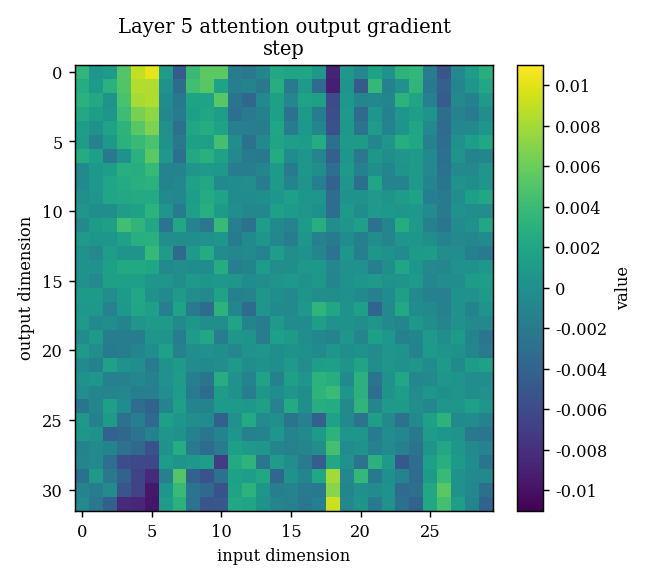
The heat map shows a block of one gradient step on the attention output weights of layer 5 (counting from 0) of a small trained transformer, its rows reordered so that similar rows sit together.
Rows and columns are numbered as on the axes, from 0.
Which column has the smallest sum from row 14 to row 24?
21
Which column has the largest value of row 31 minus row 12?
18
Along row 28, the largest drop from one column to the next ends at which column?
10
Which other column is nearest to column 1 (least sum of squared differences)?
16
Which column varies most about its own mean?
5
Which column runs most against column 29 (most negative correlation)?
25
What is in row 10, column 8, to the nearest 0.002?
0.002
